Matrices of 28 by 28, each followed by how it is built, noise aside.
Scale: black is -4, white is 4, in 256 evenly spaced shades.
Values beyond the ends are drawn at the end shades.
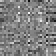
low rank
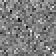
diagonal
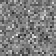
noise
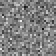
noise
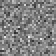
noise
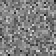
noise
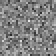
noise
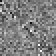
block diagonal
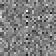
uneven columns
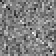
diagonal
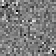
block diagonal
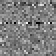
uneven rows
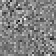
block diagonal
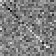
diagonal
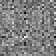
low rank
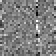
uneven columns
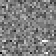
uneven rows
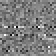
uneven rows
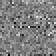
uneven rows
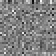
low rank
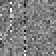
uneven columns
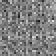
blocks
